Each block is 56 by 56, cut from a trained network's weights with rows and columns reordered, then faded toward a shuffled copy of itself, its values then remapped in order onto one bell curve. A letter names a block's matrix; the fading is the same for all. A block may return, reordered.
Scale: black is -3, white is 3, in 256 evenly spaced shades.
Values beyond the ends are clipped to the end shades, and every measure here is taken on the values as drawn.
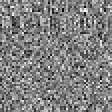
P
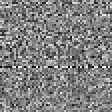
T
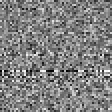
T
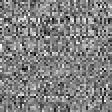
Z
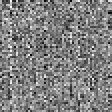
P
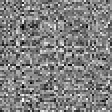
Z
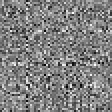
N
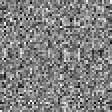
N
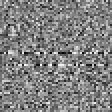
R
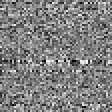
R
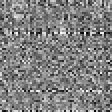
R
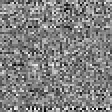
R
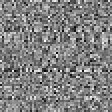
Z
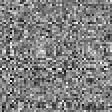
Z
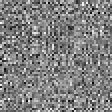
Z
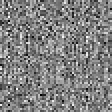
P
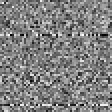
R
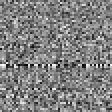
T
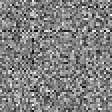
Z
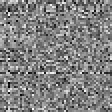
Z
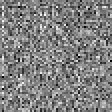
P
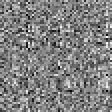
P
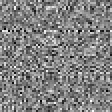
Z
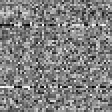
R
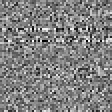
R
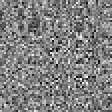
P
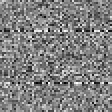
R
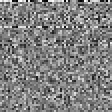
T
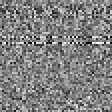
T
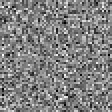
P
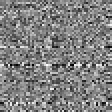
R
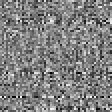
R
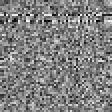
R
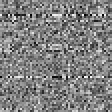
R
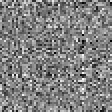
Z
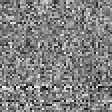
R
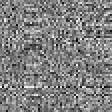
Z
